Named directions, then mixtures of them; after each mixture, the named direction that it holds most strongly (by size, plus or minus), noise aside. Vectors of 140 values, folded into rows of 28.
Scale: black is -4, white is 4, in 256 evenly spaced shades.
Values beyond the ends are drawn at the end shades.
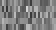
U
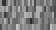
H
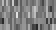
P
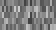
U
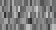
U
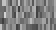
H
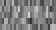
P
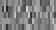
U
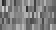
H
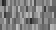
H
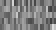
P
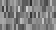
U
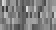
H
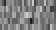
H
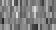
P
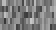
H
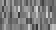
P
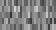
P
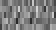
H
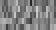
U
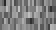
H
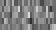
P
